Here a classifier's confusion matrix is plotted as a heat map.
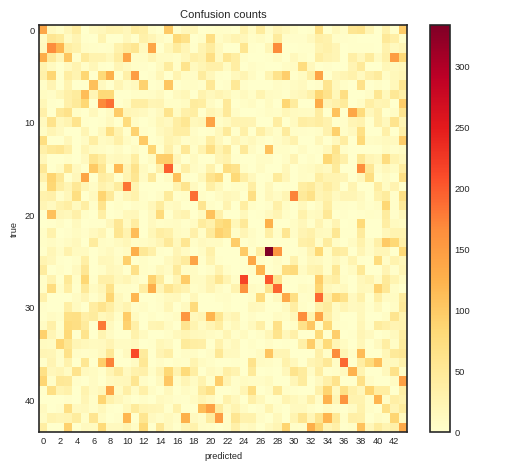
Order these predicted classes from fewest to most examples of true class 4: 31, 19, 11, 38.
11, 19, 38, 31
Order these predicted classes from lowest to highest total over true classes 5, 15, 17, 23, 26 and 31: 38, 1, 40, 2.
2, 40, 1, 38
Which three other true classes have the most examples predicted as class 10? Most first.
17, 3, 42
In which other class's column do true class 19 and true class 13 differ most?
27
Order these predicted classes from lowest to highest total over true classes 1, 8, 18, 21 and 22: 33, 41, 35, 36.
36, 35, 41, 33
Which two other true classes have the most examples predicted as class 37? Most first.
9, 0
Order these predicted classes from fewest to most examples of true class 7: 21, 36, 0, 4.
0, 21, 4, 36
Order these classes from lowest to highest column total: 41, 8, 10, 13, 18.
13, 18, 41, 10, 8
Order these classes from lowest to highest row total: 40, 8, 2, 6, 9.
6, 40, 9, 2, 8
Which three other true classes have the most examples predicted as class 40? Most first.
36, 28, 25
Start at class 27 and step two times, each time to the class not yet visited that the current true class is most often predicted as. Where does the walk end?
28
